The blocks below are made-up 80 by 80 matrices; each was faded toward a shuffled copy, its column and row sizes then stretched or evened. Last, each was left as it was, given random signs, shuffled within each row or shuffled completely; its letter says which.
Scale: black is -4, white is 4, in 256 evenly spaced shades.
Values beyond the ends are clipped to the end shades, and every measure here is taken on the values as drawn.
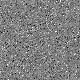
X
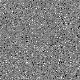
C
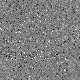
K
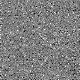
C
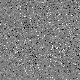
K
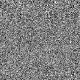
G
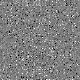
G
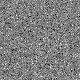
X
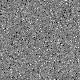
X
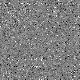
K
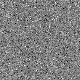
K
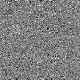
G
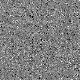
C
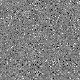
G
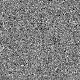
K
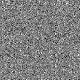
G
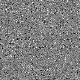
C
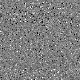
C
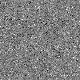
K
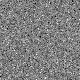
X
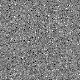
G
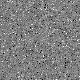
K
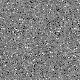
K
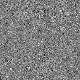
C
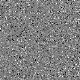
C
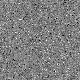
X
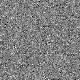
K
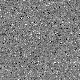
K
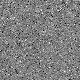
X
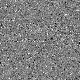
K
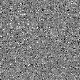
G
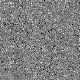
G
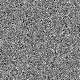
X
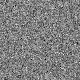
X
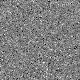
X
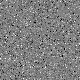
X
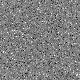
X
